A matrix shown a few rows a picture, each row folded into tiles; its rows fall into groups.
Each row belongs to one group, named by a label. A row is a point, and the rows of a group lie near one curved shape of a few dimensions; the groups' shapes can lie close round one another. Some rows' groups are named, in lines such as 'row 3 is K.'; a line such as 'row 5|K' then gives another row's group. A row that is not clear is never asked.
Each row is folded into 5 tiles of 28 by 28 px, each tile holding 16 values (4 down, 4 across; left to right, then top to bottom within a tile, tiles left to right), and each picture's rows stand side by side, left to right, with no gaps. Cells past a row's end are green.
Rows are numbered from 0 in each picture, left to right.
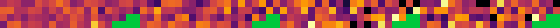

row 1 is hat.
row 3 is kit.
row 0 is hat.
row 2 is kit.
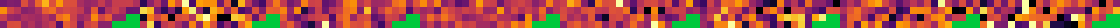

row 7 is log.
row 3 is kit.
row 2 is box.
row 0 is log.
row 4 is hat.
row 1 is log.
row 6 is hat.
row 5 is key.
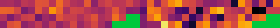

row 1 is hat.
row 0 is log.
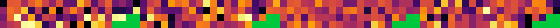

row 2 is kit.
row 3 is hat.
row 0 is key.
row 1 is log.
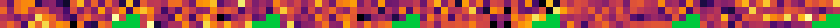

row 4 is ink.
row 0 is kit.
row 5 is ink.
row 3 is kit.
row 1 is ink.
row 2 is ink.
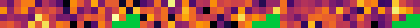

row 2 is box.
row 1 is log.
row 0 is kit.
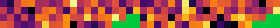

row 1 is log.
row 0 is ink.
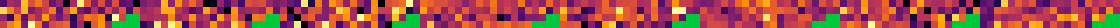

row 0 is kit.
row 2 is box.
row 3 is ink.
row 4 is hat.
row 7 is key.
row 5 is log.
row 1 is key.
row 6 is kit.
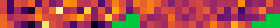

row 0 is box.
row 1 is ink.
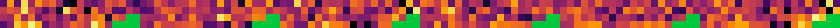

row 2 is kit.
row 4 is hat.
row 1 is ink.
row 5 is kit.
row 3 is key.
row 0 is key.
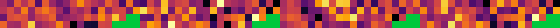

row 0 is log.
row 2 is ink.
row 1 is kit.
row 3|kit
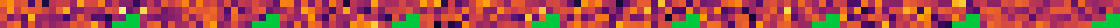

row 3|kit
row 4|hat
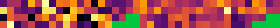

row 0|log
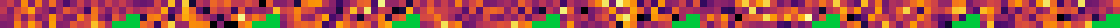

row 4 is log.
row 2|hat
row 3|hat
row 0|key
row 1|log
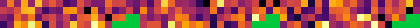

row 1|kit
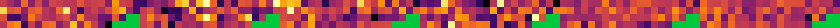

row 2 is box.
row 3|kit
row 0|hat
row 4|log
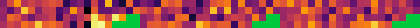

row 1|hat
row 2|key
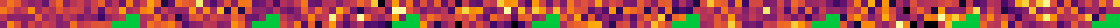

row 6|log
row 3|box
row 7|ink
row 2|box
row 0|ink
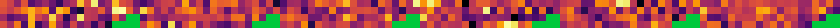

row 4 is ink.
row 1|log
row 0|box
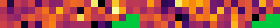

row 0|box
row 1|ink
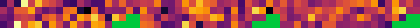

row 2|box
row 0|key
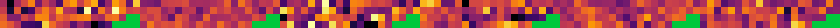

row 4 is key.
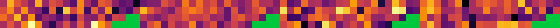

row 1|log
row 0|key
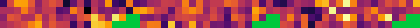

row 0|kit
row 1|log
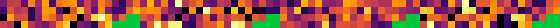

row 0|log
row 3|log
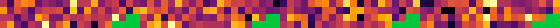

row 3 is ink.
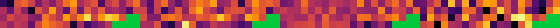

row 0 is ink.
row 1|box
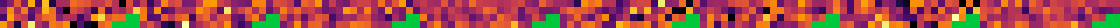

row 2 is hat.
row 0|log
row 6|kit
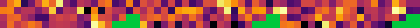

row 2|hat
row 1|box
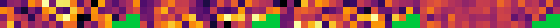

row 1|key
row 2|key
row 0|log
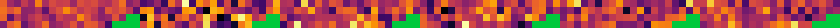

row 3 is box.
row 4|kit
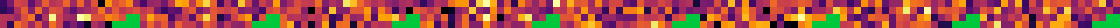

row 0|ink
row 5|log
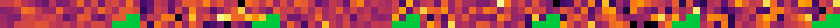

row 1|ink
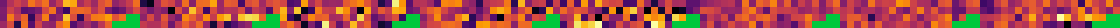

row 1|ink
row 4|key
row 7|ink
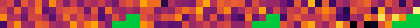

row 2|log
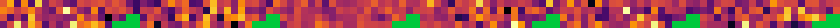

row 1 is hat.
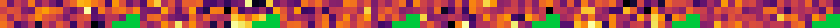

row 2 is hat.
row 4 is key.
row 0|box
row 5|key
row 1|kit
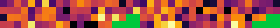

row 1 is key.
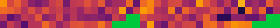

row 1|ink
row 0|ink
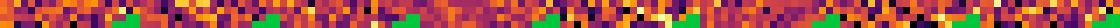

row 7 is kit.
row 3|ink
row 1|ink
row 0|kit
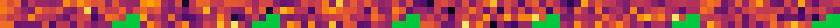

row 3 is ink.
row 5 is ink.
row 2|log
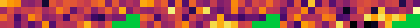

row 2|log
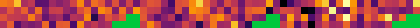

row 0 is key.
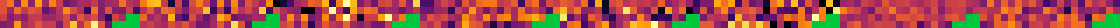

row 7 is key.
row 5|kit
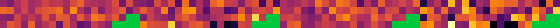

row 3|log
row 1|log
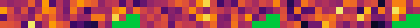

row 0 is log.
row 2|box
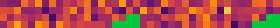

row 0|hat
